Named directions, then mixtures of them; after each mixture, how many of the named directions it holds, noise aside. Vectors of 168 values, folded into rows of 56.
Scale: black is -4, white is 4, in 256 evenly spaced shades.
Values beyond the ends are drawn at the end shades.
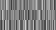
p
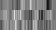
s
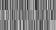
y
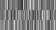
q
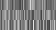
four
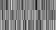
two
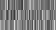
one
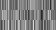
three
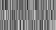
one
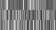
three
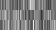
four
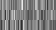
four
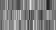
two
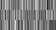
two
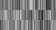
two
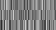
one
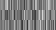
four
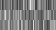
three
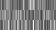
four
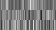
three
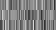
two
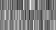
three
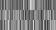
four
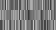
three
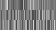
two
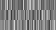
one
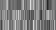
three
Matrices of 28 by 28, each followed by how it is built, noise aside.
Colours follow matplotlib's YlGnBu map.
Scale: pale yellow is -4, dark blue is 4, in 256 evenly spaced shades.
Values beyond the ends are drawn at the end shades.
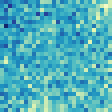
smooth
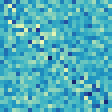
banded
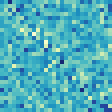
banded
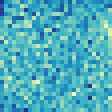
smooth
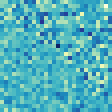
upper triangular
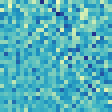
upper triangular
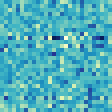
uneven rows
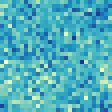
smooth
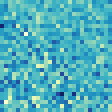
lower triangular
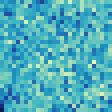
smooth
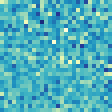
upper triangular
